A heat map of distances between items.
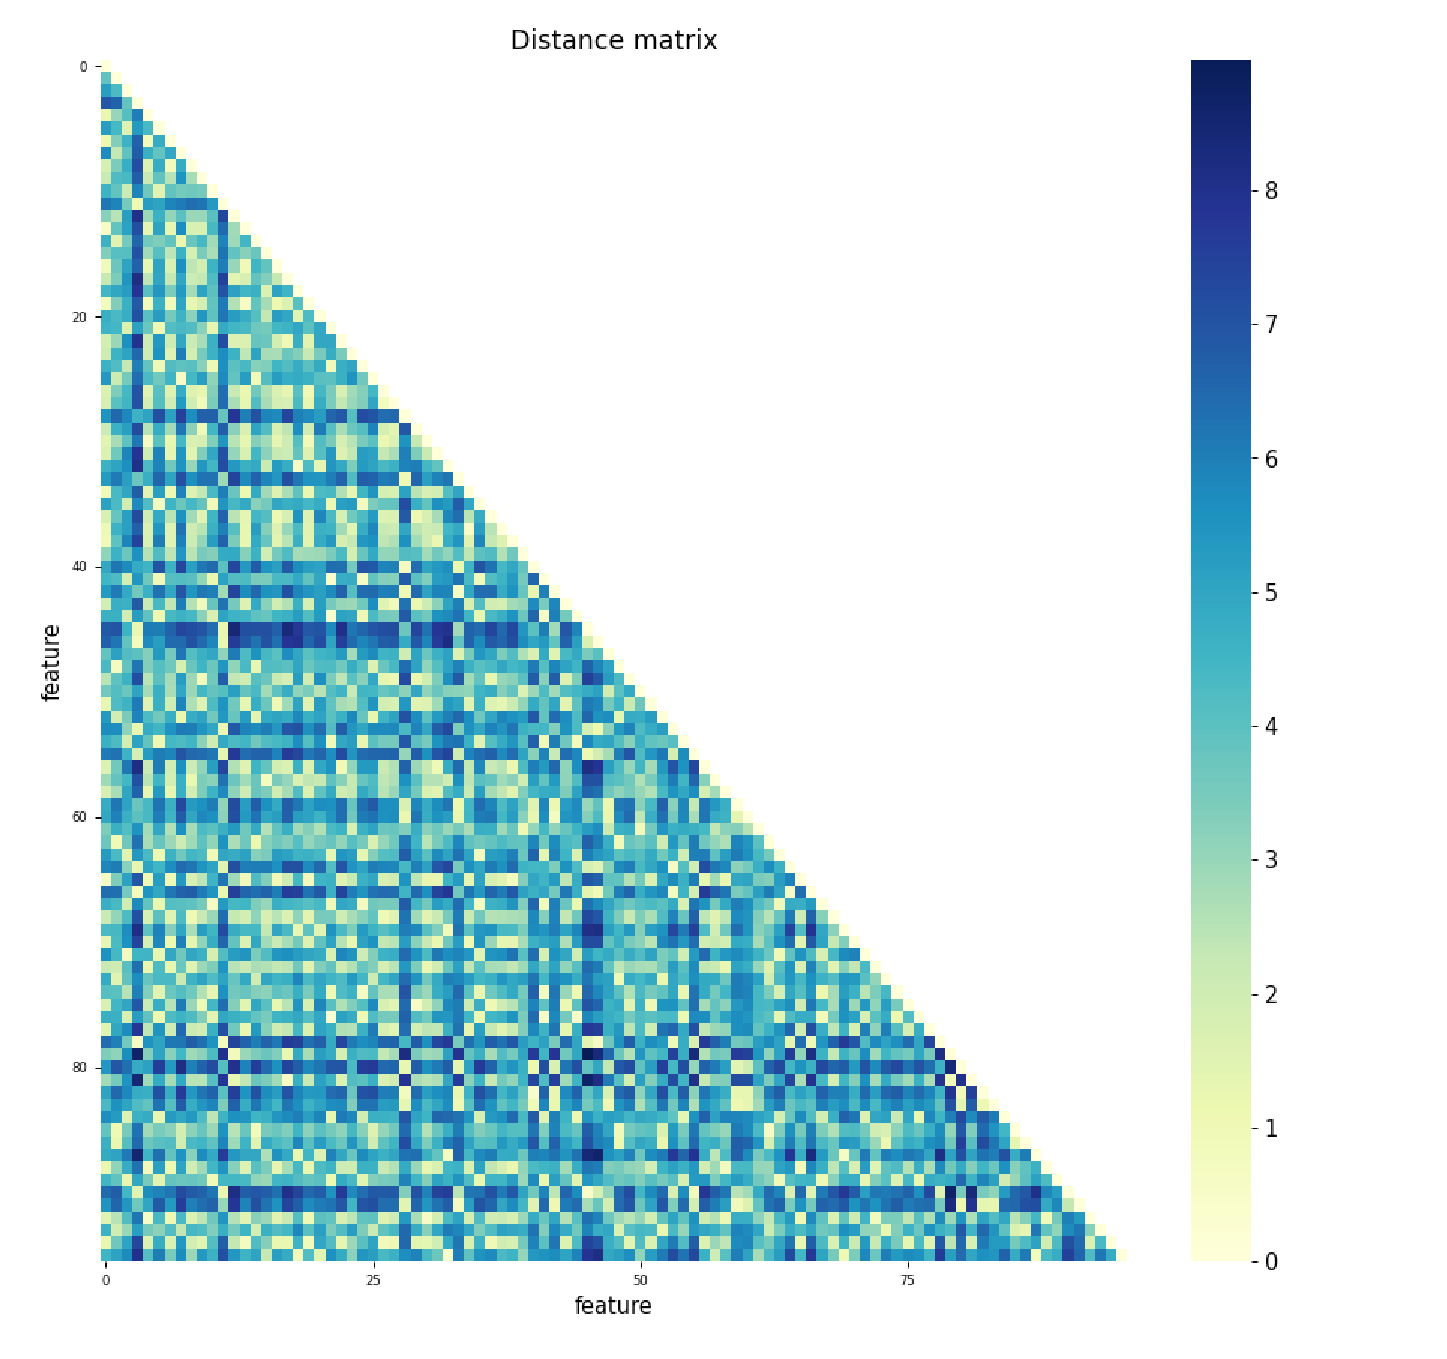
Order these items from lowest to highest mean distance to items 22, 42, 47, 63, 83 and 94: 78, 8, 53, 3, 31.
8, 31, 53, 78, 3
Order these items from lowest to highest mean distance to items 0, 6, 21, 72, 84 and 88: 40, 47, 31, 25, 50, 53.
31, 50, 47, 25, 53, 40
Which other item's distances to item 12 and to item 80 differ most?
79
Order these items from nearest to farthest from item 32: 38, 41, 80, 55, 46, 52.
38, 41, 52, 80, 55, 46
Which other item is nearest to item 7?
25
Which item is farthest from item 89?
80
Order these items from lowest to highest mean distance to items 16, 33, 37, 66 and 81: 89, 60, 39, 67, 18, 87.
39, 60, 89, 67, 18, 87
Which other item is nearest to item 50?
61
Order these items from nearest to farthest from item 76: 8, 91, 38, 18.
8, 18, 38, 91
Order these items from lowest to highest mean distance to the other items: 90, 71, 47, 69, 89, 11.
89, 47, 71, 69, 11, 90
